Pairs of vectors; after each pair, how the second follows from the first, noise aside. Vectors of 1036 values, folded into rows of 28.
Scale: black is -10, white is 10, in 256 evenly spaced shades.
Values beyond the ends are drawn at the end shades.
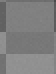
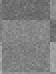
reversed, negated.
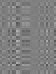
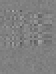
wrapped around, negated, partly zeroed.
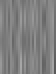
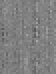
wrapped around, negated, partly zeroed.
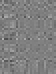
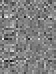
scaled up.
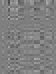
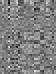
scaled up.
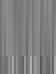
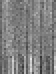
scaled up.
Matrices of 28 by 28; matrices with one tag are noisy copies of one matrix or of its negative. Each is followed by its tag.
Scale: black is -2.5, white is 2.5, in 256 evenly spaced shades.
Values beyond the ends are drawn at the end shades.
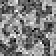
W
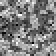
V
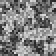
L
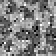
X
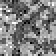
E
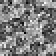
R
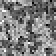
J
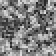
V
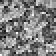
R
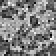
V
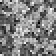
E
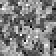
W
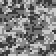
R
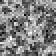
R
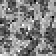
X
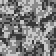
W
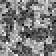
L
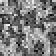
W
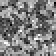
V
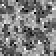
W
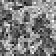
J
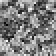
V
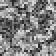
V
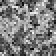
V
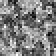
W
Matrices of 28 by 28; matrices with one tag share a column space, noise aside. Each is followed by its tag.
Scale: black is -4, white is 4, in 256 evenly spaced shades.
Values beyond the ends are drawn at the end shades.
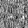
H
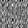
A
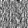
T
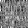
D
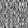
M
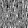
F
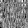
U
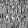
H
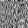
A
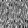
A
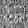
H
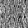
H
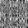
T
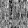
F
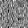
T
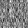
U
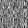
M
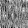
F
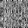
T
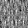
D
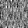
F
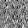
A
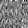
A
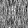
D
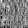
D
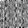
T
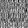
U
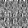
T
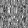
H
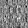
H
